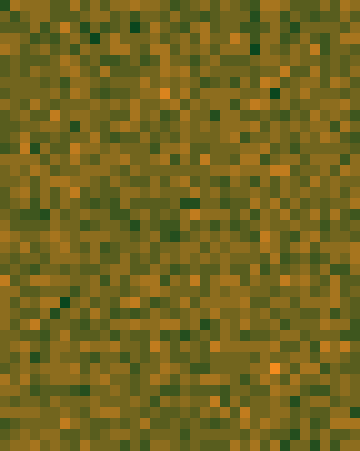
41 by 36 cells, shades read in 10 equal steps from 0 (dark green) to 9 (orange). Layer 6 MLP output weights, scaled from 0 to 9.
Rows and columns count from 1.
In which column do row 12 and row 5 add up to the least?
8
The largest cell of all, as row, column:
34, 28
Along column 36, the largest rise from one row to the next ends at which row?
39
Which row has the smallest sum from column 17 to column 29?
31
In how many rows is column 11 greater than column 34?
12
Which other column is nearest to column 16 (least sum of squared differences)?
2
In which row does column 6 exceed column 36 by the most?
11
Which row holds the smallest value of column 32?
41
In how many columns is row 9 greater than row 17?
10
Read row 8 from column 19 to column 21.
5 4 2
